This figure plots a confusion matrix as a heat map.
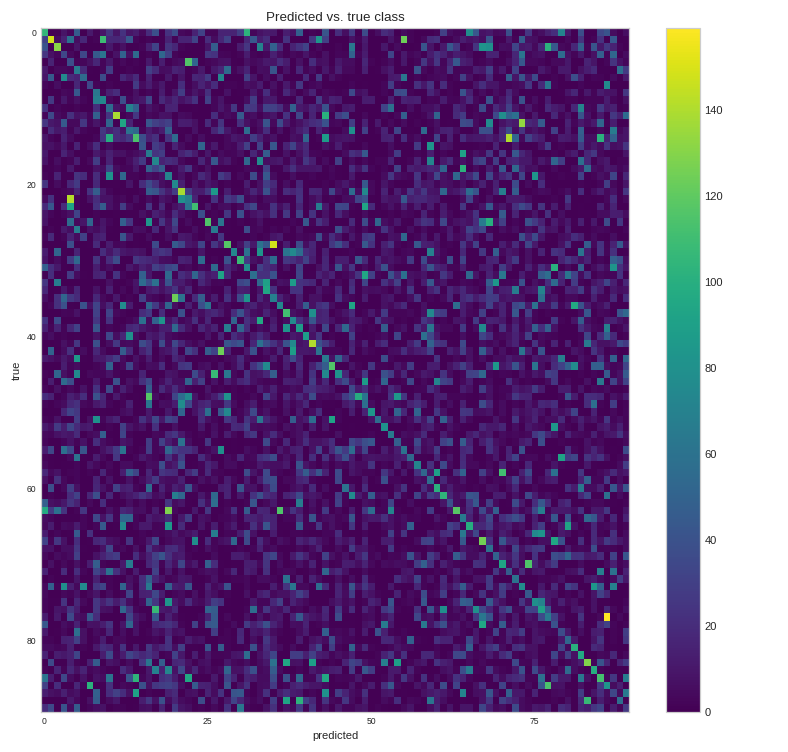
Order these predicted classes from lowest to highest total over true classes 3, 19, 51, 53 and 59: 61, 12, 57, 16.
16, 57, 61, 12
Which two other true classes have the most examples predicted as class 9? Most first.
1, 3
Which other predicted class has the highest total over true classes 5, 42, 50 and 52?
27
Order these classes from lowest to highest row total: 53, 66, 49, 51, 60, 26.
26, 53, 66, 49, 60, 51
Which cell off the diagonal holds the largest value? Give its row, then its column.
77, 86
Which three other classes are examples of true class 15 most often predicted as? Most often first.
59, 24, 35
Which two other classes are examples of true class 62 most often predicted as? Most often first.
39, 26
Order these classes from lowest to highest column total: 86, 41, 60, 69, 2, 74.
2, 69, 74, 60, 86, 41
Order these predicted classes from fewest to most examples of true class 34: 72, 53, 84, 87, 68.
53, 87, 84, 68, 72
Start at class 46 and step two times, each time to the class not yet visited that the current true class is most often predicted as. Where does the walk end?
21
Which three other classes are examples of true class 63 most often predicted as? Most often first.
19, 36, 0
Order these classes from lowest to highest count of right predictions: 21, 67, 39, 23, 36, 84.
36, 39, 84, 23, 67, 21
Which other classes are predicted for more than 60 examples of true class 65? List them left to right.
12, 19, 80
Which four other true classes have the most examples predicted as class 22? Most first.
4, 85, 48, 23
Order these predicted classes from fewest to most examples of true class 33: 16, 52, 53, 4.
4, 53, 52, 16
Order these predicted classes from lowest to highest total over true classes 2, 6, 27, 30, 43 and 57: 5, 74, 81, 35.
74, 81, 35, 5
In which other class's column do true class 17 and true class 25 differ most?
68
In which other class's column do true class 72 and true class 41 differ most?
38
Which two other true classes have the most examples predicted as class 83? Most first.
88, 41
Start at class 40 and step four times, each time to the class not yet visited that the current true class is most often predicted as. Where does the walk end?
64
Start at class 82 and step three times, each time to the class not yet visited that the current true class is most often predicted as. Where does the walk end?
67
